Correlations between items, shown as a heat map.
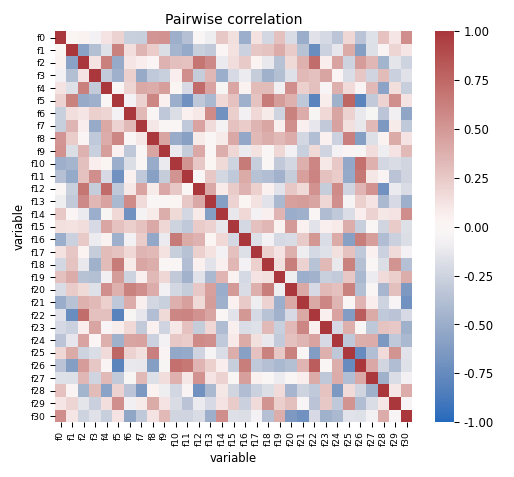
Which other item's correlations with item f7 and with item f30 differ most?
f20
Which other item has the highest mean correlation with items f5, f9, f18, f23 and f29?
f25
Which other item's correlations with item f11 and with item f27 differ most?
f3
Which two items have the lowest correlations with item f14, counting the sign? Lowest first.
f6, f13
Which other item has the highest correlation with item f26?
f22
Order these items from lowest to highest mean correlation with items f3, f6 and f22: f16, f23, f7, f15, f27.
f7, f15, f27, f16, f23
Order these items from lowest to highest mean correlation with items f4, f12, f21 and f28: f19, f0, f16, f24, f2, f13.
f19, f0, f16, f24, f13, f2
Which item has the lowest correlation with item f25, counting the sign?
f26
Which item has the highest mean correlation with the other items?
f4
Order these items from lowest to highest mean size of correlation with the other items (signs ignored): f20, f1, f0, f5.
f0, f1, f20, f5
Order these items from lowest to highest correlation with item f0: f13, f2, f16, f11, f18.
f16, f11, f18, f13, f2
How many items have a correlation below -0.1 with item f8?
9
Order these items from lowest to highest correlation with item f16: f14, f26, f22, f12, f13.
f13, f14, f12, f22, f26
